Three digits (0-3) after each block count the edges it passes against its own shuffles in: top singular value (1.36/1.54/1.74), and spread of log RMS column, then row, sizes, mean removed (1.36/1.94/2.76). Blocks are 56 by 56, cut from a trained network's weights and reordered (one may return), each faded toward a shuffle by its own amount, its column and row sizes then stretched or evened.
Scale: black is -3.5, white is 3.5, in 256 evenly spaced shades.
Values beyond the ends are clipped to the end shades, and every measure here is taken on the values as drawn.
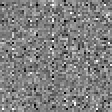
1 2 1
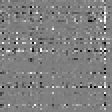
3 2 3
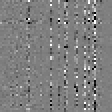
3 3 1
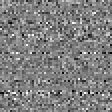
1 0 3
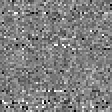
1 1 2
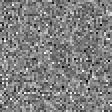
1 0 0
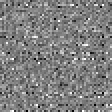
1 0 2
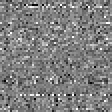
2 0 2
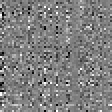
1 3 2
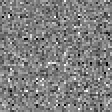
1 2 1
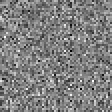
2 1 1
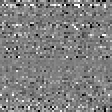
1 0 3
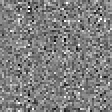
2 2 0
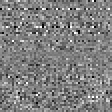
2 0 3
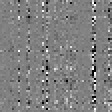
3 3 1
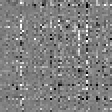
1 3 2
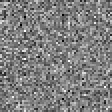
1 1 0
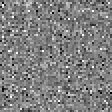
0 1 1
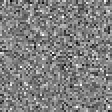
1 1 1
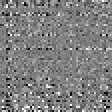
0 2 3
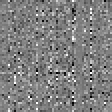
2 3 1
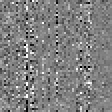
1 3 0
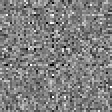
3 1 1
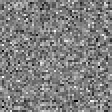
3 1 1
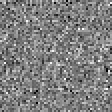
1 0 1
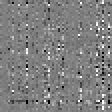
3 3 1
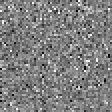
0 1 0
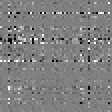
3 2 3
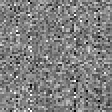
2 2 0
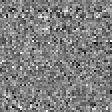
3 0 2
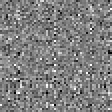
2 2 1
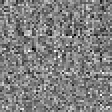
3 0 1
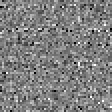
0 0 2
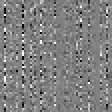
2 3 0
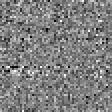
3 1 2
